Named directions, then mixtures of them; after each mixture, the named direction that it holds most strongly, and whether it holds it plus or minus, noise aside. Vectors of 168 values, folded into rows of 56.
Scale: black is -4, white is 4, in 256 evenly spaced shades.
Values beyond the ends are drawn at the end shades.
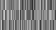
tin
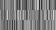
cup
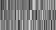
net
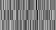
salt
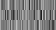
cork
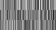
cup, minus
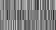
cup, minus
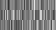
cork, minus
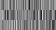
cork, plus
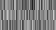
cup, plus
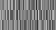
salt, plus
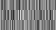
cork, plus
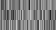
cork, plus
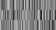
cork, plus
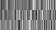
net, plus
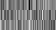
net, plus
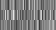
cork, minus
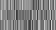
net, minus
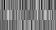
cup, plus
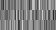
net, plus
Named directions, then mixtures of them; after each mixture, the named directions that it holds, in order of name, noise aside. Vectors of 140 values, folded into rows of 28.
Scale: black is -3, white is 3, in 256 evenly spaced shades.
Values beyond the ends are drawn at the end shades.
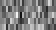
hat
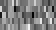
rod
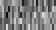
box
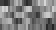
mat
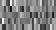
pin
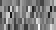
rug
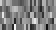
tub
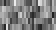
hat, mat, pin.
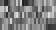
box, hat, mat.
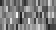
hat, mat.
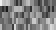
mat, tub.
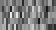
hat, rug.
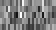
box, hat.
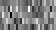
mat, rug, tub.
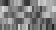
mat.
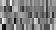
pin, tub.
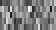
mat, rug.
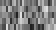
hat.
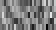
mat, tub.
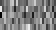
rod.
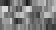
mat.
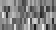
hat, rod, tub.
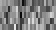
box, hat, tub.
